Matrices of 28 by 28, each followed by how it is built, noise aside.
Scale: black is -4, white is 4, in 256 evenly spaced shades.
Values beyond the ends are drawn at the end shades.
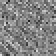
Toeplitz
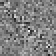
banded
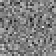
blocks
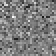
uneven rows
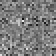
uneven rows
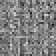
blocks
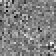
block diagonal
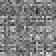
blocks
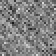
Toeplitz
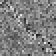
banded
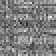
blocks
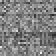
blocks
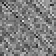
Toeplitz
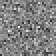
noise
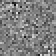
block diagonal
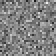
noise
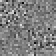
block diagonal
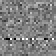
uneven rows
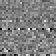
uneven rows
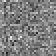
blocks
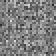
blocks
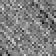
Toeplitz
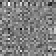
low rank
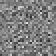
low rank
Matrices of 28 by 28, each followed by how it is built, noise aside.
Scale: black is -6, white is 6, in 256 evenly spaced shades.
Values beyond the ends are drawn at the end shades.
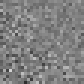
lower triangular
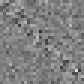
banded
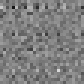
low rank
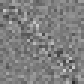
banded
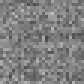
blocks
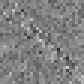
banded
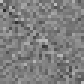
banded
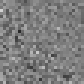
lower triangular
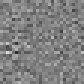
low rank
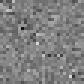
banded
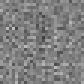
low rank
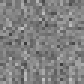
low rank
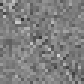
banded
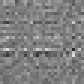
low rank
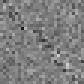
banded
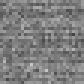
blocks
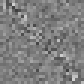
banded
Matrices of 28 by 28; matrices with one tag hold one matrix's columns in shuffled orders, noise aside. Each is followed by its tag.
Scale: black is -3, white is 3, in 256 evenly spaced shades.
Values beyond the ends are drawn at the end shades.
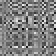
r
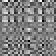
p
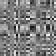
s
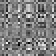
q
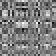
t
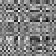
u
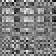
p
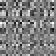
t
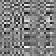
r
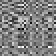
r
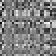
t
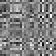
q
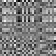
p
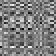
r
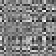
u
